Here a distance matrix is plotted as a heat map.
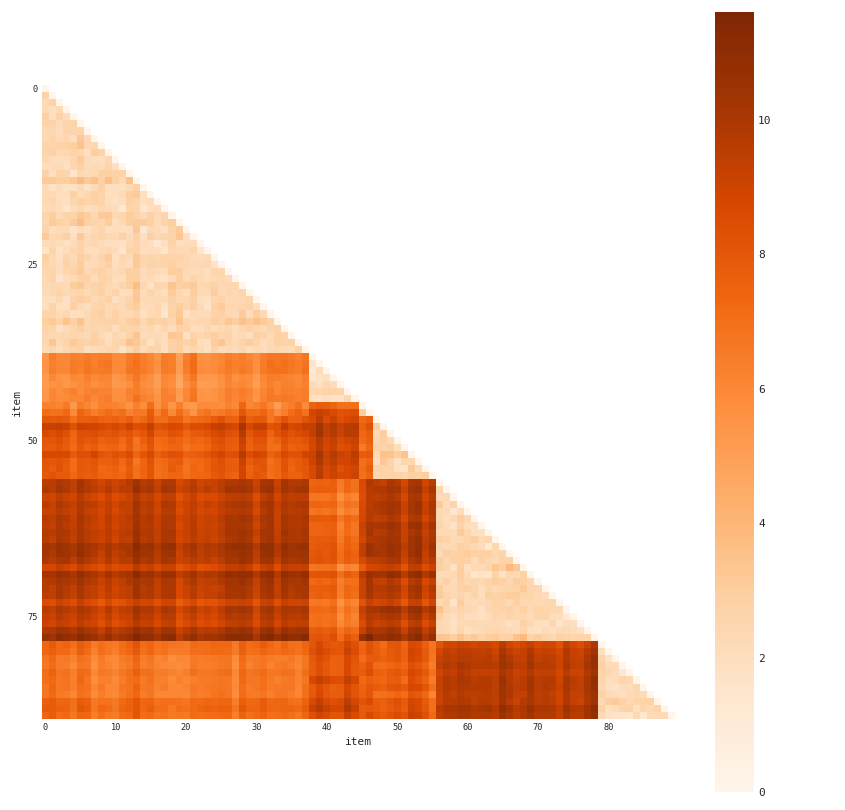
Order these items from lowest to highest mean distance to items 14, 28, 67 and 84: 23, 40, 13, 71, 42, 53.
23, 13, 42, 40, 71, 53
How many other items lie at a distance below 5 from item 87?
10
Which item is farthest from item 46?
78
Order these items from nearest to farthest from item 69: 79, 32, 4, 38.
38, 79, 4, 32
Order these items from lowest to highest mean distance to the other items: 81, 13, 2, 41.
2, 13, 41, 81
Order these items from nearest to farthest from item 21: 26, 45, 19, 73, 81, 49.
26, 19, 45, 81, 49, 73
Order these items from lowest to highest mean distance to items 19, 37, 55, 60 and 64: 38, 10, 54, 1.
10, 1, 38, 54
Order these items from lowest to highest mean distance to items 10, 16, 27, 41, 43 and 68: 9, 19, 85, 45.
19, 9, 45, 85
